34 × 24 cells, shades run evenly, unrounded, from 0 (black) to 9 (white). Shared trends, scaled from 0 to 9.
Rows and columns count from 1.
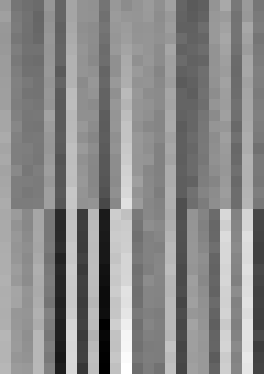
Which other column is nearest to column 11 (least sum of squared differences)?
9
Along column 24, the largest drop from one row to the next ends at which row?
20
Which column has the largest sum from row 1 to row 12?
7
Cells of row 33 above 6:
9
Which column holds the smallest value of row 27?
10
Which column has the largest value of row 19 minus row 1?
12
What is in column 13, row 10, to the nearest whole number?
5
